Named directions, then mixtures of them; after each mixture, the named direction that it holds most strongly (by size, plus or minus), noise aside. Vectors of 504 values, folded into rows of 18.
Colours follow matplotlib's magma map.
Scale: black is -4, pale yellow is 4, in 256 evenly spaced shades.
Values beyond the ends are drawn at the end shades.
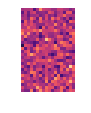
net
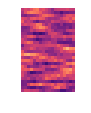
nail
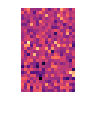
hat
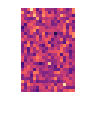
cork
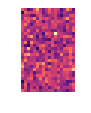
cork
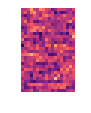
nail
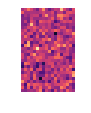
hat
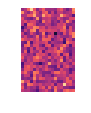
cork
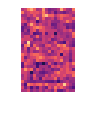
cork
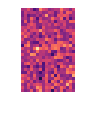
net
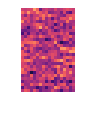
net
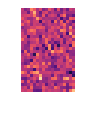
hat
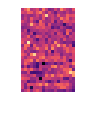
hat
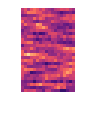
nail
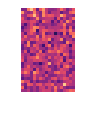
cork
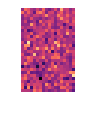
hat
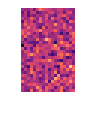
net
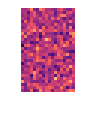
net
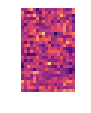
cork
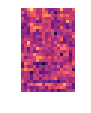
cork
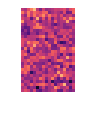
net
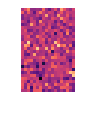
hat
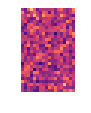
cork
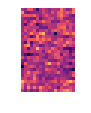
nail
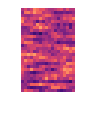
nail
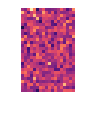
cork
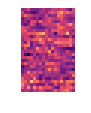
nail
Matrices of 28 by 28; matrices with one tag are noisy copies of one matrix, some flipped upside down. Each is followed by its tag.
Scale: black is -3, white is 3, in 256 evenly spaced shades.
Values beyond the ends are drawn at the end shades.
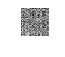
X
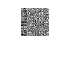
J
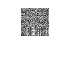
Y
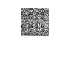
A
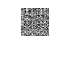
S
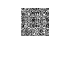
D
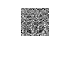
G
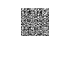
G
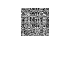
D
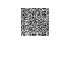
X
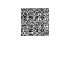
A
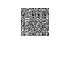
X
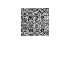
A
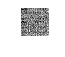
J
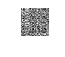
X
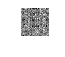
D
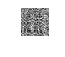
G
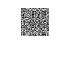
X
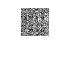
A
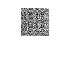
A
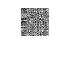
J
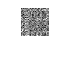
X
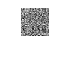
X
